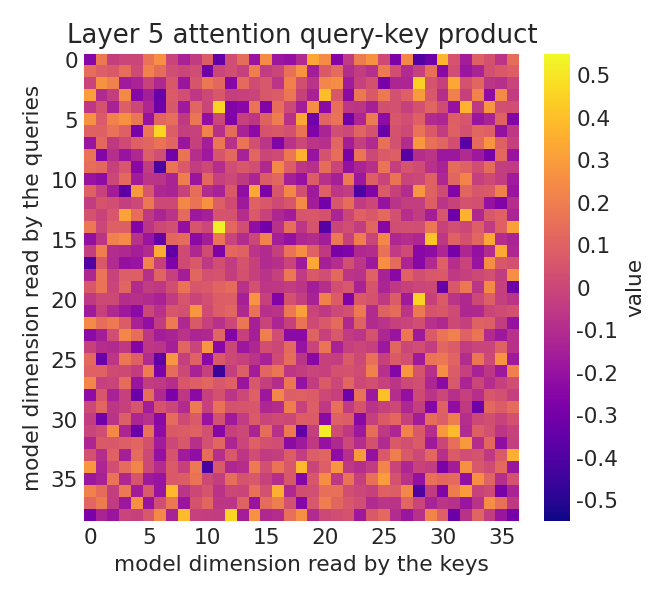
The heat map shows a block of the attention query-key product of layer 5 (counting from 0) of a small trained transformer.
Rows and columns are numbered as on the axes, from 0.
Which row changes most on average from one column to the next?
0
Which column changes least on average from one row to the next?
2
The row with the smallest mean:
16
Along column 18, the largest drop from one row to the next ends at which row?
35
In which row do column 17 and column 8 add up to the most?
38
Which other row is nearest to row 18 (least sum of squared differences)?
29
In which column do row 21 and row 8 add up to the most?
18
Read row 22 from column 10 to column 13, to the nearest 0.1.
0 -0.1 0 0.2
